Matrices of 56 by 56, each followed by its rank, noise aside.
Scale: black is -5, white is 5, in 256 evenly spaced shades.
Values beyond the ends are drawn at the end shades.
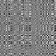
two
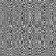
three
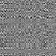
four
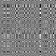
two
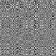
three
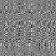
three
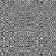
four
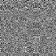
six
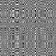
two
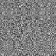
eight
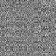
eight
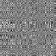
four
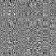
six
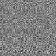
six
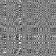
four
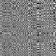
three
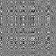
two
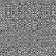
six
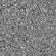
eight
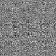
eight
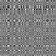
two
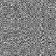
six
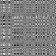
two
